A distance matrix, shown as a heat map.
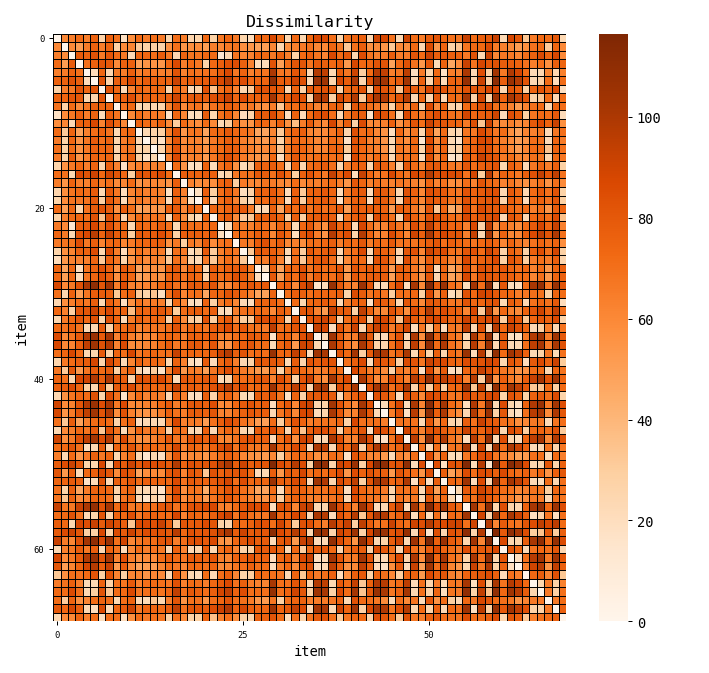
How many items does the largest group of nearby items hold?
17
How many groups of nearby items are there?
7
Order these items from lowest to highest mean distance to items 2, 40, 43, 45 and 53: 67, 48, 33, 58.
33, 48, 67, 58
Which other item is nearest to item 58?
50
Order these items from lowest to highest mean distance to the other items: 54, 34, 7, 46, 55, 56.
54, 46, 34, 56, 7, 55
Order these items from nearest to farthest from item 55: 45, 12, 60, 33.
12, 45, 60, 33
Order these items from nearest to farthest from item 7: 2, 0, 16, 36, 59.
0, 2, 16, 36, 59
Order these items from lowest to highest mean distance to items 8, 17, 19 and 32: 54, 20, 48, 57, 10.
54, 10, 20, 57, 48
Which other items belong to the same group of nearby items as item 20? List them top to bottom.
3, 27, 28, 51
